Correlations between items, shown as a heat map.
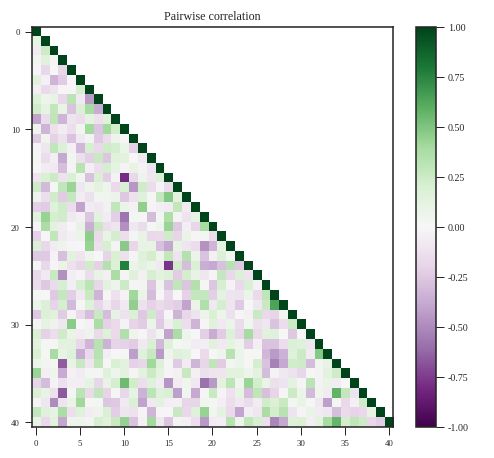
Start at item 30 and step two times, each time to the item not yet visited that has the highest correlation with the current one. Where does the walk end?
16
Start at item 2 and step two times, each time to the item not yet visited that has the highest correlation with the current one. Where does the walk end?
32
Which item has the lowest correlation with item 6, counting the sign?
7
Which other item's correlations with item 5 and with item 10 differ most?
24
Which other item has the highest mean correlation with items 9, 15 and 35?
17
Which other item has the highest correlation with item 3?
39
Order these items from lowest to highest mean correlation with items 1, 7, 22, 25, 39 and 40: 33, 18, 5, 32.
18, 5, 32, 33
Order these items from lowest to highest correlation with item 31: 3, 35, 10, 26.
35, 26, 3, 10
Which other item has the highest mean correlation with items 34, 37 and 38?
5
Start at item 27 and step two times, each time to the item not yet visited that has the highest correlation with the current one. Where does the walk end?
11
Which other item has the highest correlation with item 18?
12
